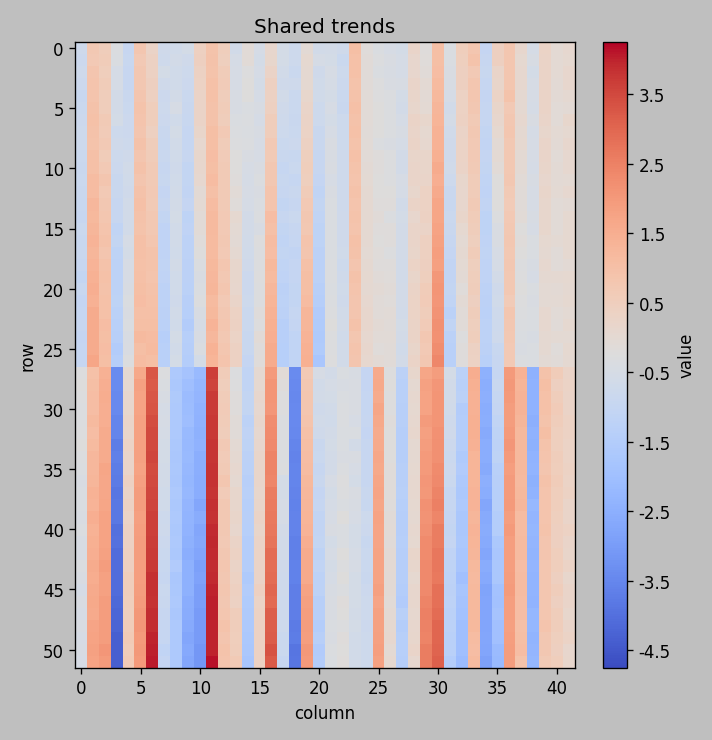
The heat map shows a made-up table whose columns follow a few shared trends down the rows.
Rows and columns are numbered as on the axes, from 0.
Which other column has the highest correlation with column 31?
20
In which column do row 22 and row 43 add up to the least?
3
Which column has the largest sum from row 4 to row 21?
30
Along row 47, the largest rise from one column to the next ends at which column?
11
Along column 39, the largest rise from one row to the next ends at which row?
27
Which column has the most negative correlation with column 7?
21
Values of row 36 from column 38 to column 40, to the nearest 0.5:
-2.5 1 0.5
